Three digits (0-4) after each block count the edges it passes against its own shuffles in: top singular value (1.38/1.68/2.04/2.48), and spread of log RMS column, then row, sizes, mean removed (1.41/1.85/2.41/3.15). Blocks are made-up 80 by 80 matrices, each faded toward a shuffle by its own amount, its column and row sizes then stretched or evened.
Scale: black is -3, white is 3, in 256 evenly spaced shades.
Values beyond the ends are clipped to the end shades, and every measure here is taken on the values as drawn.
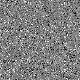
1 1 1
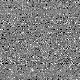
1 0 3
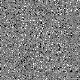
1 2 2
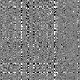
4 4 2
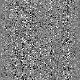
0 4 0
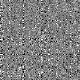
2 3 2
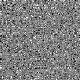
3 0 1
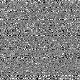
2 0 4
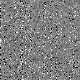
0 3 1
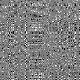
4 3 1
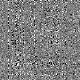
1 4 2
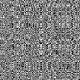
4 3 2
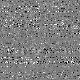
1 0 4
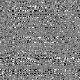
3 1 4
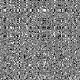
4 3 2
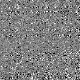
1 2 3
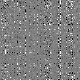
2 4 2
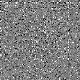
2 2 1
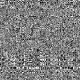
3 1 3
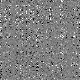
0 3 2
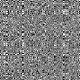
4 3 3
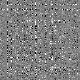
1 4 3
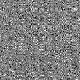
3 0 0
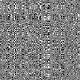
4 3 2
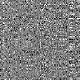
3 3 2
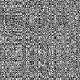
4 3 0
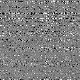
2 1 4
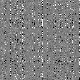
1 4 2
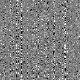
3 4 0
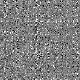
2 3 1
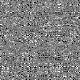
3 1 3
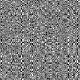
4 3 1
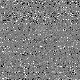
1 0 3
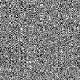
3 2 0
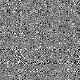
1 2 3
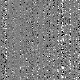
1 4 0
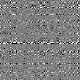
4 3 4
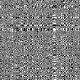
4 3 4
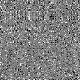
3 1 1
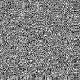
3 0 0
